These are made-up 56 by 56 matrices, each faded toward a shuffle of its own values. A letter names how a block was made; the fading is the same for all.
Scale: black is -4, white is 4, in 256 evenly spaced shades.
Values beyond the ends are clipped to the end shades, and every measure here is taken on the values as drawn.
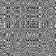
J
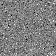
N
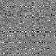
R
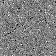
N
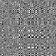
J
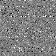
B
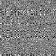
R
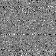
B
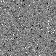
N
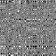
R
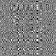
J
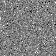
N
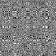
R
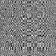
J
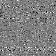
B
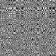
R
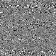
B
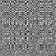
J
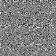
B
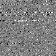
B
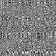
R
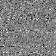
B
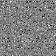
B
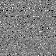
B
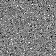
N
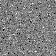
N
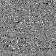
B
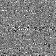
B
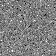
N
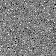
N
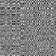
J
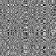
J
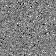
N
